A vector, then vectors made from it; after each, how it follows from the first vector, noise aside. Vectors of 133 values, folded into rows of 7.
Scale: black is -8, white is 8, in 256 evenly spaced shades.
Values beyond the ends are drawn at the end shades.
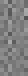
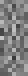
wrapped around, negated, scaled up.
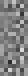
wrapped around, negated, scaled up.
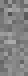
sign-scrambled.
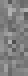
sign-scrambled.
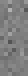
negated, partly zeroed.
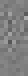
negated, partly zeroed.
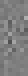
negated, partly zeroed.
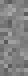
sign-scrambled.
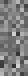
reversed, negated, scaled up.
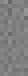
shrunk.
